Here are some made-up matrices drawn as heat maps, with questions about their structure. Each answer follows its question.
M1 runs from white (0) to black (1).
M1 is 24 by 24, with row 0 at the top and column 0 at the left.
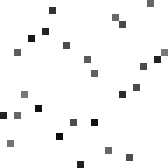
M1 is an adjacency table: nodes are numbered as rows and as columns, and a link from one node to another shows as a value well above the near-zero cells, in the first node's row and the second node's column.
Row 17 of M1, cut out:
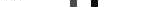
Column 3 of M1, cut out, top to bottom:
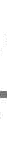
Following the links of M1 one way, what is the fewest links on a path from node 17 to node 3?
2
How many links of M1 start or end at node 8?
3
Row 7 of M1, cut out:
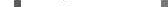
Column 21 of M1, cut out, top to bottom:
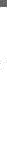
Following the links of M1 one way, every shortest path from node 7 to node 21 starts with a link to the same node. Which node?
node 2
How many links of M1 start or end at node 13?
4
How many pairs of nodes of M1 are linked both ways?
2
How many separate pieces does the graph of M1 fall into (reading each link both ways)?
4
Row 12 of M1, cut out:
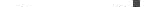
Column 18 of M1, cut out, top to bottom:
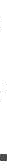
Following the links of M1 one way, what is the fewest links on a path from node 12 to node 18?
4
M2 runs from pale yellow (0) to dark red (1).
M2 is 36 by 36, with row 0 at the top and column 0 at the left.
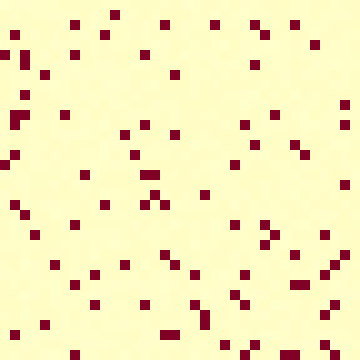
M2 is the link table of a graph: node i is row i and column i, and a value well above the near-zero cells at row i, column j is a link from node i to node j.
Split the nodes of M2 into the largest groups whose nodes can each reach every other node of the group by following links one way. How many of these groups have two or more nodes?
1
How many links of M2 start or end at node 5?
5
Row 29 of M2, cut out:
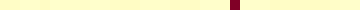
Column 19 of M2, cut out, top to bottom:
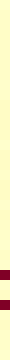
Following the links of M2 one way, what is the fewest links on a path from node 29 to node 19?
3
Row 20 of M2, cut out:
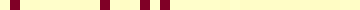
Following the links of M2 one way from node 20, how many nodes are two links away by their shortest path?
6
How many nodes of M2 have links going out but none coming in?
2
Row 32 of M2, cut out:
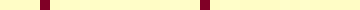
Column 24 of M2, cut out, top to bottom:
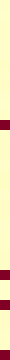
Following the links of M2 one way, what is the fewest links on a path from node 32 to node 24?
5
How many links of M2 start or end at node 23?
6
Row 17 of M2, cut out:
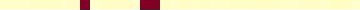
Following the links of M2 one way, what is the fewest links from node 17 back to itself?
3
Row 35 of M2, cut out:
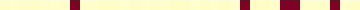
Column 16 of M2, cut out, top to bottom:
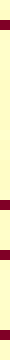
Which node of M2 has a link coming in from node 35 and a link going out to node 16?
node 33
